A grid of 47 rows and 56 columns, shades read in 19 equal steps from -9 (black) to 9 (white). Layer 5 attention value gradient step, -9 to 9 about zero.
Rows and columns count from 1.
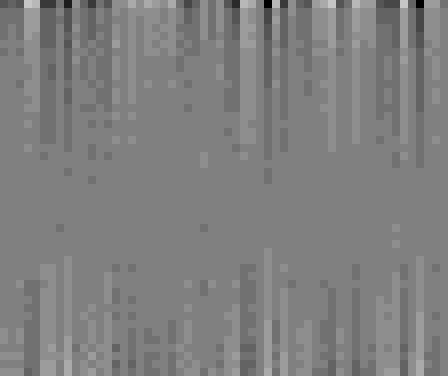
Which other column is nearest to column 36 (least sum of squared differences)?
6
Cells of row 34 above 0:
6
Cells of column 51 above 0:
19
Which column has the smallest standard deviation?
33
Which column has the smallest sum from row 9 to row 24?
53
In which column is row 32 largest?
34
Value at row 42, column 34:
2
